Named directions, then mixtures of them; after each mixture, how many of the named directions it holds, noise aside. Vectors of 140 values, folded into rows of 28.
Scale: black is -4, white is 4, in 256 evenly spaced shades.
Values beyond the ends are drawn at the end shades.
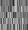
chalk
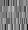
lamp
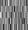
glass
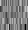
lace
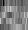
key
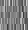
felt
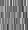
one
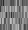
four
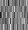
one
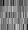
four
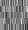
three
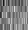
two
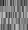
four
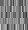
two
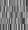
two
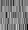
four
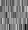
two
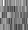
two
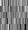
two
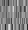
one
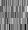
one
